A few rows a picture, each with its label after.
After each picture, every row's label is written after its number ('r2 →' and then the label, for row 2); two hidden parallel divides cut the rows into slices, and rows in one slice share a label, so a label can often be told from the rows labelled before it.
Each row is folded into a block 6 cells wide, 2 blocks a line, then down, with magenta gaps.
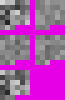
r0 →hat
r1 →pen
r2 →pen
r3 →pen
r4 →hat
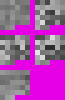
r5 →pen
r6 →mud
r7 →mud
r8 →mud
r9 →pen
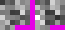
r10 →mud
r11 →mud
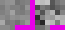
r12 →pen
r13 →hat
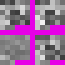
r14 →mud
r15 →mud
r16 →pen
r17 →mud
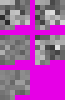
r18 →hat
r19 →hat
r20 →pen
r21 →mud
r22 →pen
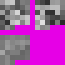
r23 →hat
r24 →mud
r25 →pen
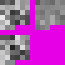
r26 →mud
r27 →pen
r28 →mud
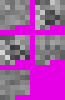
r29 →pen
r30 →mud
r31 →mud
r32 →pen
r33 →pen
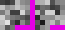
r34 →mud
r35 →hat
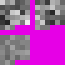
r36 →hat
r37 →mud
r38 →pen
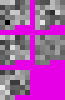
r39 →hat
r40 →mud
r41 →hat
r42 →pen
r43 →mud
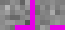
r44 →pen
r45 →pen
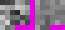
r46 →mud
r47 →pen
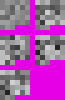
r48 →pen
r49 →hat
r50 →mud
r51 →hat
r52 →hat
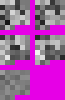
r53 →hat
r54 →hat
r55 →mud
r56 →mud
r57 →pen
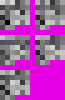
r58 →hat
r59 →hat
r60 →hat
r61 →hat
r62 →hat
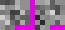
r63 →mud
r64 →hat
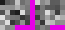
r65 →mud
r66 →hat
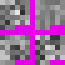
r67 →hat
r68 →pen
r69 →mud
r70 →hat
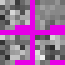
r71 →hat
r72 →pen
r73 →hat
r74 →mud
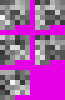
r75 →mud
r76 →mud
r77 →hat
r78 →mud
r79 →hat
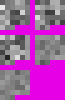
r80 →mud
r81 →mud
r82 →hat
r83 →pen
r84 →pen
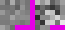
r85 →pen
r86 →hat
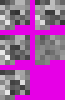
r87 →mud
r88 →mud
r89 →mud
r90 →pen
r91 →mud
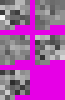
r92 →mud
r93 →pen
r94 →pen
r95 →hat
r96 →mud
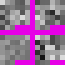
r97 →hat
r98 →mud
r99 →pen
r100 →hat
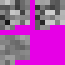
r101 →hat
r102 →hat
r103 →pen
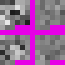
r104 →mud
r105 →pen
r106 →hat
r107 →pen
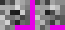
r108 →mud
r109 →mud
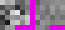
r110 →hat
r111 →pen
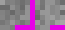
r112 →pen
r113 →pen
